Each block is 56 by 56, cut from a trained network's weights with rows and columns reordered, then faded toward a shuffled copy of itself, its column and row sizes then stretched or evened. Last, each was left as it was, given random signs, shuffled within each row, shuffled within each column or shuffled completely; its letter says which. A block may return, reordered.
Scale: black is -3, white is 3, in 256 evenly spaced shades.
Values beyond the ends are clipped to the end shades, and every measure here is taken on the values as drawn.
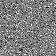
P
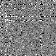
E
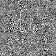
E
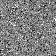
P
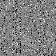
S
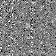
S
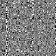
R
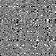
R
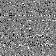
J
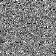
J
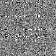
E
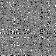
E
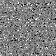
J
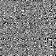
E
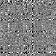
R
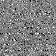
J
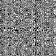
R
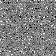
J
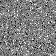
P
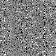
S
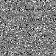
J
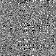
E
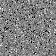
P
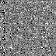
E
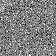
P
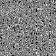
S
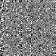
R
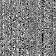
S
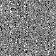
S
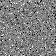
P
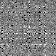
R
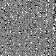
S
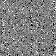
S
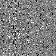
S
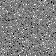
P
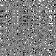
R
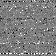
J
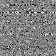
J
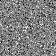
P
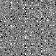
R
